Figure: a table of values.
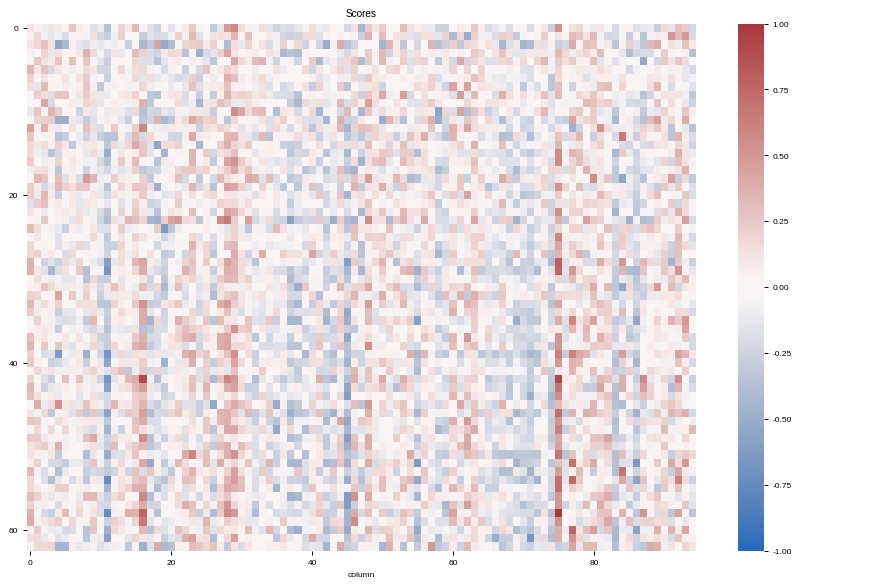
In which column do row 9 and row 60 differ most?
77
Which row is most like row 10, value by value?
4
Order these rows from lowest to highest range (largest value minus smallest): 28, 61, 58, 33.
33, 61, 28, 58
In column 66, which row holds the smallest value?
61
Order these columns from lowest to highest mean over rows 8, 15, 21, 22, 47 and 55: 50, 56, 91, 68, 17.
17, 68, 91, 56, 50
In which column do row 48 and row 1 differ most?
62
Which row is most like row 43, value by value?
28
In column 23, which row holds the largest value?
51
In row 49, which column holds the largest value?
16
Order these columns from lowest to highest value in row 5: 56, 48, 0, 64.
56, 48, 64, 0
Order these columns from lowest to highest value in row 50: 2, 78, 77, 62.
78, 77, 2, 62
